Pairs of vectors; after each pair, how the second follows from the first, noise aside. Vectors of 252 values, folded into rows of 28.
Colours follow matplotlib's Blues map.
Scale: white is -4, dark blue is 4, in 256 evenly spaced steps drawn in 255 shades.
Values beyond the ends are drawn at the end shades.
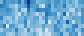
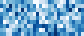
reversed, scaled up.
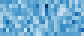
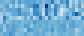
partly zeroed.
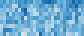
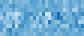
wrapped around, negated, partly zeroed.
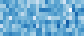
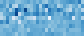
reversed, partly zeroed.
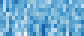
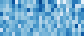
reversed.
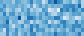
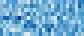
reversed, negated.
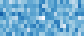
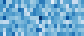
reversed, negated.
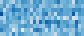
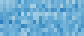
wrapped around, negated, shrunk.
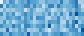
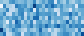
reversed, negated.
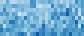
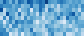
reversed.
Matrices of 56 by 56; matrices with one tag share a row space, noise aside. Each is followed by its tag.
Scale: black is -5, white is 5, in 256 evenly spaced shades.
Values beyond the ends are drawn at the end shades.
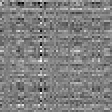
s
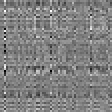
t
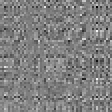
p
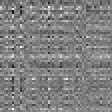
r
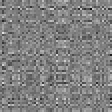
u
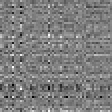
r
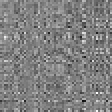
p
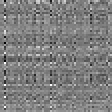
t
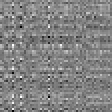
r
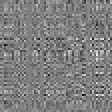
p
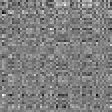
u
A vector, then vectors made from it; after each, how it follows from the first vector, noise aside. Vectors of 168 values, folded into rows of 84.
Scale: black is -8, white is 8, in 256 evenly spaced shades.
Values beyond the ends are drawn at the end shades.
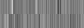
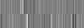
wrapped around, partly zeroed.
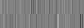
wrapped around, partly zeroed.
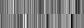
reversed, negated, scaled up.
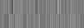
negated, shrunk.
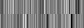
reversed, negated, scaled up.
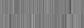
wrapped around, negated, shrunk.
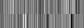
reversed, negated, scaled up.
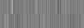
shrunk.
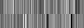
reversed, negated, scaled up.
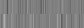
wrapped around, partly zeroed.
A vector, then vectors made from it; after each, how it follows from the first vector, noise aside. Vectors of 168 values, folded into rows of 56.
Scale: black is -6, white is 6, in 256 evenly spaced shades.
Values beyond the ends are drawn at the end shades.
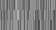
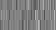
negated, partly zeroed.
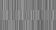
wrapped around, negated, shrunk.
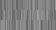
reversed, shrunk.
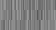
reversed, negated, shrunk.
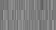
wrapped around, negated, shrunk.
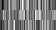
wrapped around, negated, scaled up.
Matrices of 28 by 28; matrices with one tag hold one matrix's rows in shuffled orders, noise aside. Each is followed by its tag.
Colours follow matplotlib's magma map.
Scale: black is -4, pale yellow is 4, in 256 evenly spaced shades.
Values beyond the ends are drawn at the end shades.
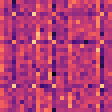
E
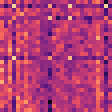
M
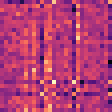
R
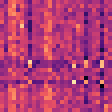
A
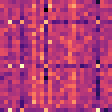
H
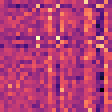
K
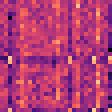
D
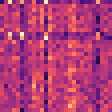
H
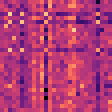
H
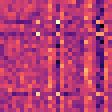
K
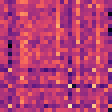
D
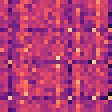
D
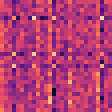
E
